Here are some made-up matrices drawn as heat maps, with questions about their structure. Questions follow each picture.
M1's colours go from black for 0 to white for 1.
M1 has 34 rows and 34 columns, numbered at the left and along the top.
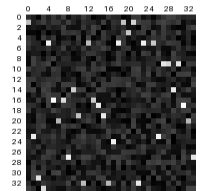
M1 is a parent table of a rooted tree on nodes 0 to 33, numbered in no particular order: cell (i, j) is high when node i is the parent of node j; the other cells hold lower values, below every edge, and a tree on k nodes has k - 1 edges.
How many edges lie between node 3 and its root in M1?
6
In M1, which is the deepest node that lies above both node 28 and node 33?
9
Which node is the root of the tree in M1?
24
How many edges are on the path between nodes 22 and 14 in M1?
7
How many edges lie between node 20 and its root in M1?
7
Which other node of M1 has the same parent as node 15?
10
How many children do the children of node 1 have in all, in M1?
2
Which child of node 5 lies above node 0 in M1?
23
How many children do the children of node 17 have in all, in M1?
3
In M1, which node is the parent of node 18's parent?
16
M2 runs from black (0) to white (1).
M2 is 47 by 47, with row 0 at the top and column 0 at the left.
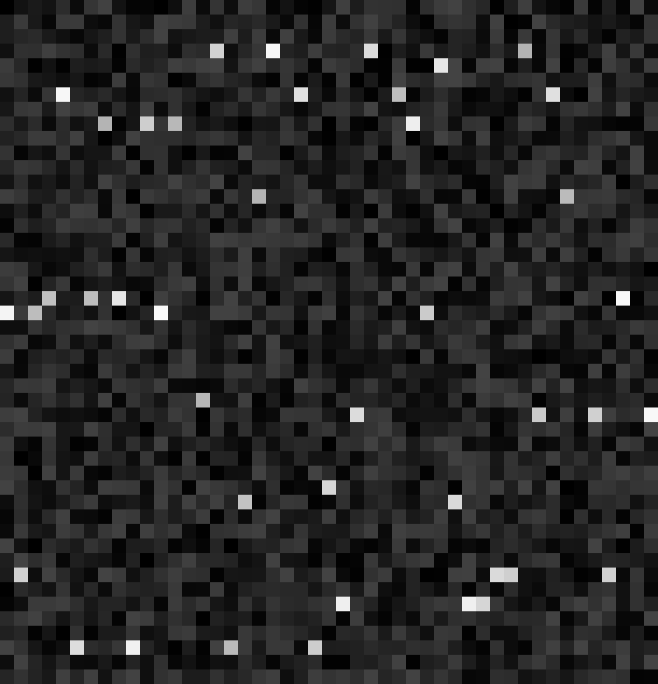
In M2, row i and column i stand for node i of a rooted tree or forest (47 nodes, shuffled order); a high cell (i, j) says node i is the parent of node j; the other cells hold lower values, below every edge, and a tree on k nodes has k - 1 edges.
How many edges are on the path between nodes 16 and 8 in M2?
3
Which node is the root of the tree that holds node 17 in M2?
41
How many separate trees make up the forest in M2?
5
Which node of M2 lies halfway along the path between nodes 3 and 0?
6
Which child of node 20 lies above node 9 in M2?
44
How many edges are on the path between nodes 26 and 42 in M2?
5
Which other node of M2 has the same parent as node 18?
40
